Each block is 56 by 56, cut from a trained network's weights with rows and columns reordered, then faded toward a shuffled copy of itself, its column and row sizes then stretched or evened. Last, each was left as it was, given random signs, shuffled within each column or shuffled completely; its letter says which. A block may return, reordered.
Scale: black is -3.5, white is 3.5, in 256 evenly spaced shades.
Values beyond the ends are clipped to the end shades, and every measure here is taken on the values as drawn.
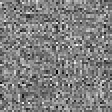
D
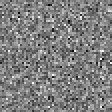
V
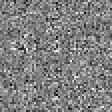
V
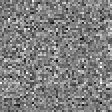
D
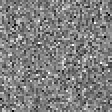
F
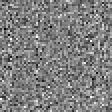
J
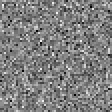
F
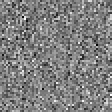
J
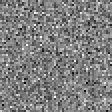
F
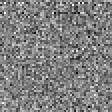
V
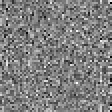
V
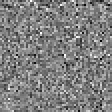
V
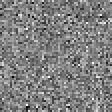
V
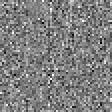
J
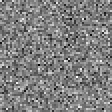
F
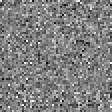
V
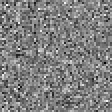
J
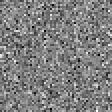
J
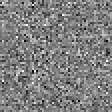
V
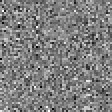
V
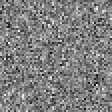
J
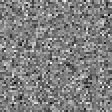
V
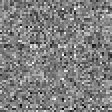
D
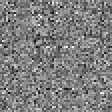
V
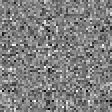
D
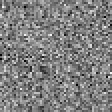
D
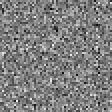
J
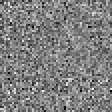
V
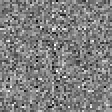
V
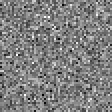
F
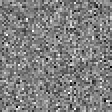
J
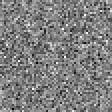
F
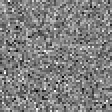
F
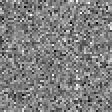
J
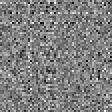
D
